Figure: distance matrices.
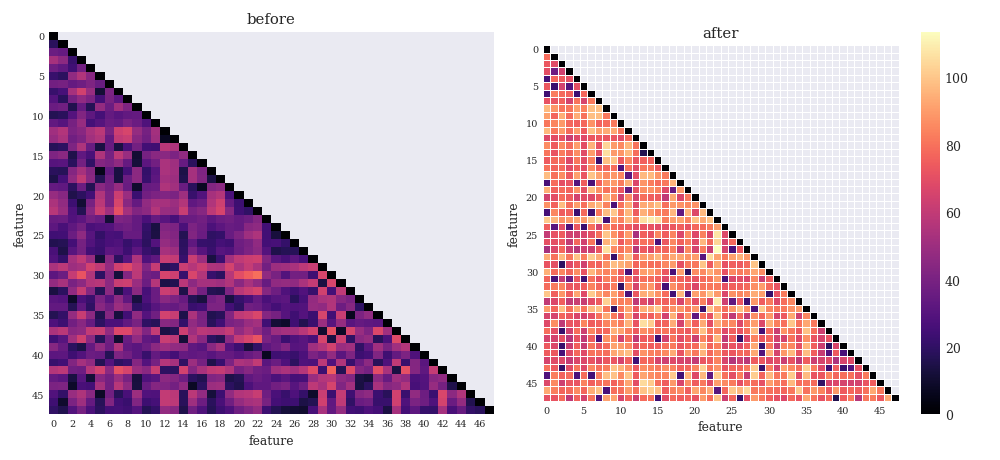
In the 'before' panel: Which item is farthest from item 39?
30
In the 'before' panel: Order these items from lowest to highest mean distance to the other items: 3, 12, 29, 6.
6, 3, 12, 29
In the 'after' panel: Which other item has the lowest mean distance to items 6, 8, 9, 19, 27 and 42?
12
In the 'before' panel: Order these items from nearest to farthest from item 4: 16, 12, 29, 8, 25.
16, 25, 8, 12, 29
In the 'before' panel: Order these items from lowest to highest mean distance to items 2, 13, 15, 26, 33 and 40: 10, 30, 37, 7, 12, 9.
9, 10, 12, 37, 7, 30
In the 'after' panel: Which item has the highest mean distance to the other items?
23
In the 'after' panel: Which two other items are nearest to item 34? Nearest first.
27, 25
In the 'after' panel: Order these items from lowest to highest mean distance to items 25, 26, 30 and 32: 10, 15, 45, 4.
10, 15, 4, 45
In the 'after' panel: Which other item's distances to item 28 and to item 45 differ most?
37
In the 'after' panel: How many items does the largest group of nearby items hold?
6
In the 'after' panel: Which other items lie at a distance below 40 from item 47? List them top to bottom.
7, 15, 26, 39
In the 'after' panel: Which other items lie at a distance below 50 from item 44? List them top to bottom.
0, 4, 6, 18, 22
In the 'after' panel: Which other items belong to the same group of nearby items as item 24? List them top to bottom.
1, 3, 5, 31
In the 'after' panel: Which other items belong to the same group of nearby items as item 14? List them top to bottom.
13
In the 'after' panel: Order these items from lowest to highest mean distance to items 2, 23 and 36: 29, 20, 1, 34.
29, 20, 1, 34
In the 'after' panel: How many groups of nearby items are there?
13
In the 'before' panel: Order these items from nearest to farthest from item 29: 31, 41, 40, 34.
31, 40, 34, 41
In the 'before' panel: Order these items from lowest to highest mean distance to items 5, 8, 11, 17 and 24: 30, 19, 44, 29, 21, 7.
7, 30, 19, 44, 21, 29
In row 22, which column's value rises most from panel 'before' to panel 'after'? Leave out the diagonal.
21
